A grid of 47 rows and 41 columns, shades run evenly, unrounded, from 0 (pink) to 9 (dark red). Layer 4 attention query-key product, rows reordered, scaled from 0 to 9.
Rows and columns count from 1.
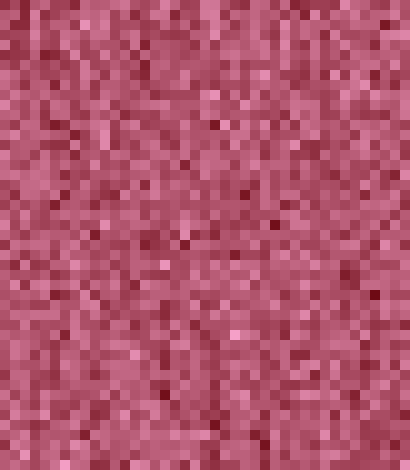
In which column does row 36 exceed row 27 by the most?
17
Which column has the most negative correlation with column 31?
36
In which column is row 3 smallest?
9
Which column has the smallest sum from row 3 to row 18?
11
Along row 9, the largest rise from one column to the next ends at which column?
38
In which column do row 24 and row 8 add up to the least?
19
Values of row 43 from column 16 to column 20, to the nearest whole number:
5 5 4 6 5
